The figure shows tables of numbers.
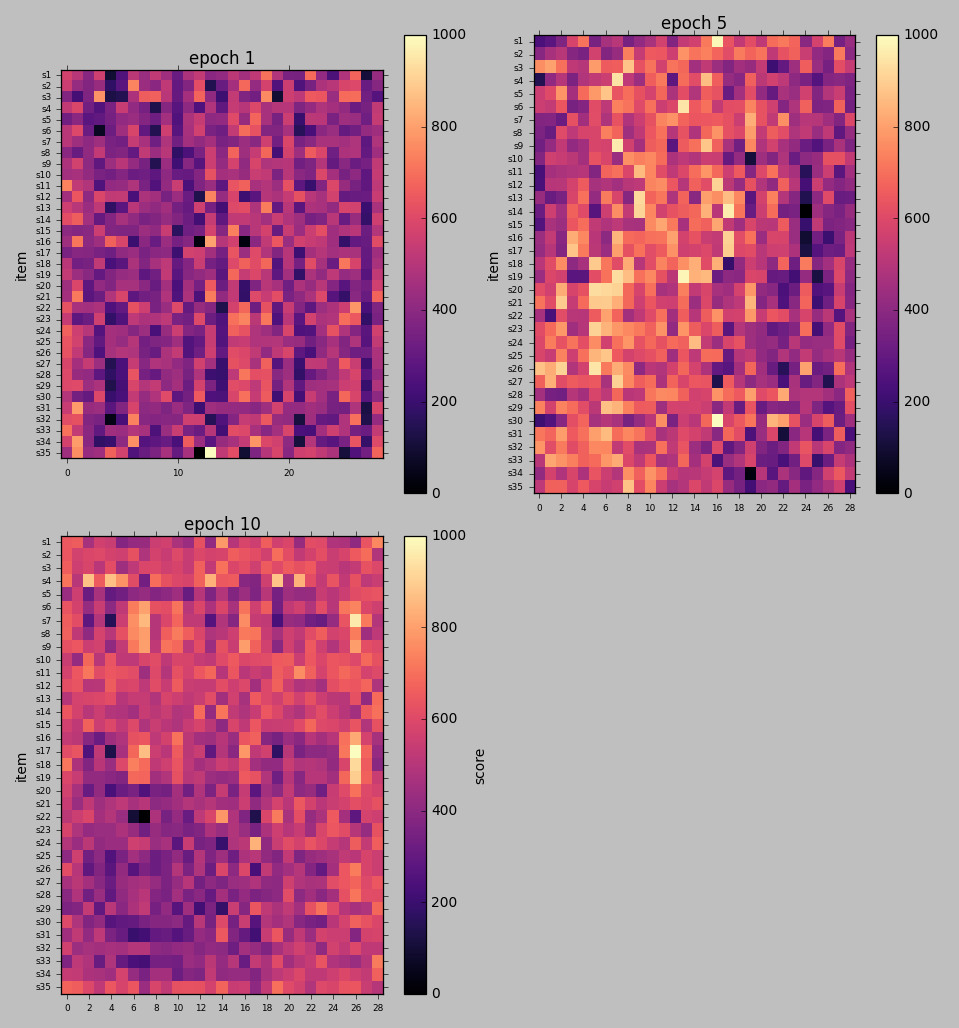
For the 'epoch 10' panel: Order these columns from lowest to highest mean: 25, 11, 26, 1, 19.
11, 19, 1, 25, 26
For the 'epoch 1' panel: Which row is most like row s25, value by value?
s14
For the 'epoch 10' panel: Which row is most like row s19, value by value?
s16
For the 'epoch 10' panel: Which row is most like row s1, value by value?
s14
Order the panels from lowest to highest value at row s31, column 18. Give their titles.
epoch 1, epoch 10, epoch 5
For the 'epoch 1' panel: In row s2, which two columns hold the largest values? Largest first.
6, 16
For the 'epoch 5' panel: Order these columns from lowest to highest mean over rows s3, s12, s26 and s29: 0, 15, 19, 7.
15, 19, 0, 7
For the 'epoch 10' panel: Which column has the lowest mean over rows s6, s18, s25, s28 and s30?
4
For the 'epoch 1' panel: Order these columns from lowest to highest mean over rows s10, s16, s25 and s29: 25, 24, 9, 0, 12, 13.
12, 25, 9, 24, 0, 13
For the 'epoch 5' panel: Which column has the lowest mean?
25
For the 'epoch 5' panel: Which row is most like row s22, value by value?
s8
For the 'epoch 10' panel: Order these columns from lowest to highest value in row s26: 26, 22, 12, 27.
22, 12, 27, 26
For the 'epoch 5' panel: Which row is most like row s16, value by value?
s17
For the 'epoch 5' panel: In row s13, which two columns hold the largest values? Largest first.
9, 17
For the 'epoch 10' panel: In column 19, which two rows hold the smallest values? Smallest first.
s17, s7
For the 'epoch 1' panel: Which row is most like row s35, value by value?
s16
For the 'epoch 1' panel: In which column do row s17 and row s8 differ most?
11
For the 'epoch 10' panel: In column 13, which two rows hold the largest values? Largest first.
s4, s11
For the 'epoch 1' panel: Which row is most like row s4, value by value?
s9
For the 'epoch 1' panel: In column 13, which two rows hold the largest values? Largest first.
s35, s16
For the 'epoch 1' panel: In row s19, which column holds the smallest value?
21
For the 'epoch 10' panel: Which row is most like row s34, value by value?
s23
